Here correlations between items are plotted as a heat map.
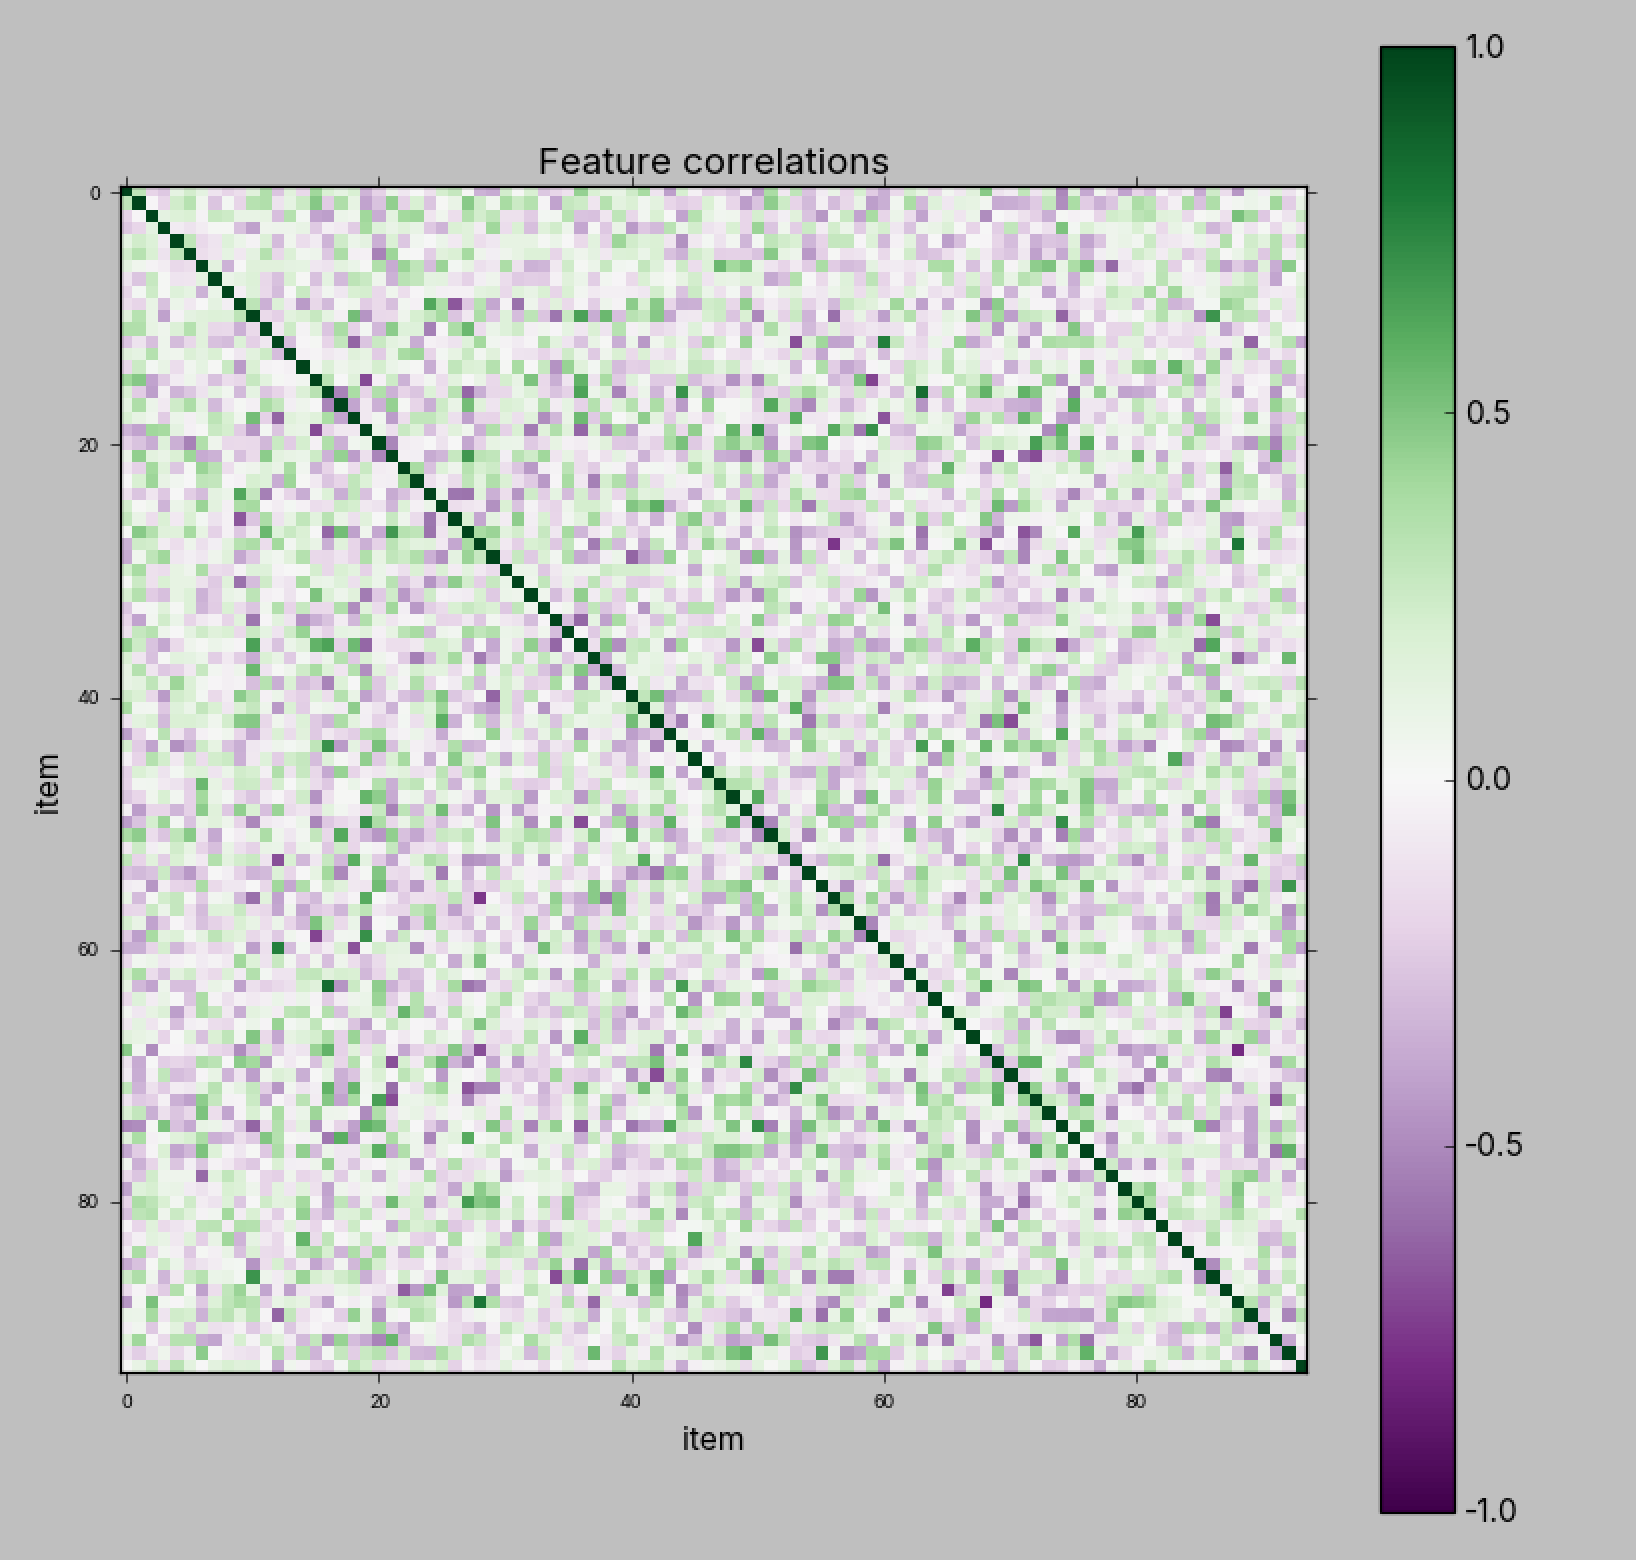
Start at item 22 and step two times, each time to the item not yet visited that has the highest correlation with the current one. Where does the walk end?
44
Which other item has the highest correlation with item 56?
19
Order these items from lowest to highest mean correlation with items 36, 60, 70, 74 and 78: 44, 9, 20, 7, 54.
9, 7, 20, 44, 54
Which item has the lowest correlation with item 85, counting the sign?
36
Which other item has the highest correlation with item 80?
27
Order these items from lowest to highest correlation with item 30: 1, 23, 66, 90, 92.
66, 92, 23, 90, 1
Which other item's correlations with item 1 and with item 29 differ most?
74
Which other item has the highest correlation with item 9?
24
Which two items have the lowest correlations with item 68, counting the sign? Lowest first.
88, 28
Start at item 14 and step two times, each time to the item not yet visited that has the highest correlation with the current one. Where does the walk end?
45
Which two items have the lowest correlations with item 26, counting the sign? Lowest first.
9, 24
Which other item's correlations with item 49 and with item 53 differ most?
12
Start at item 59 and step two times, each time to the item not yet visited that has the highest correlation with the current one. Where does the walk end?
50
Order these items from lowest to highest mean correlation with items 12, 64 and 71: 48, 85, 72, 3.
3, 85, 48, 72
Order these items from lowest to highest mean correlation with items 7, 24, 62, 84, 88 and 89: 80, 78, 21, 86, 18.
21, 80, 86, 78, 18
